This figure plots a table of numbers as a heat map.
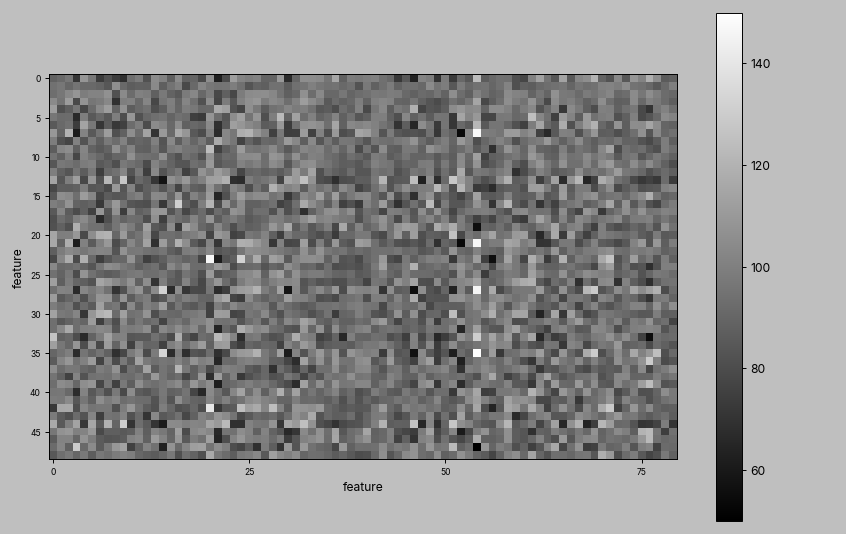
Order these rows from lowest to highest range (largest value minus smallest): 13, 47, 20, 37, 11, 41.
11, 41, 37, 20, 13, 47
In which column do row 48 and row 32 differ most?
52
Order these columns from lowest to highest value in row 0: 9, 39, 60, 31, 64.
9, 60, 64, 31, 39
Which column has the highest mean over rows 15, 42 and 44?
20
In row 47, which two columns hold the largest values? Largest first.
3, 51
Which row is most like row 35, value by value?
27
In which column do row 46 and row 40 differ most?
76
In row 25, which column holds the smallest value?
55
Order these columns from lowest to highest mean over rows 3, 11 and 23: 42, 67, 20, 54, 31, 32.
67, 31, 42, 32, 54, 20
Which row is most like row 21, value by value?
7
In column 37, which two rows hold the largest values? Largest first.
19, 47
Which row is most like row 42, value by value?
23
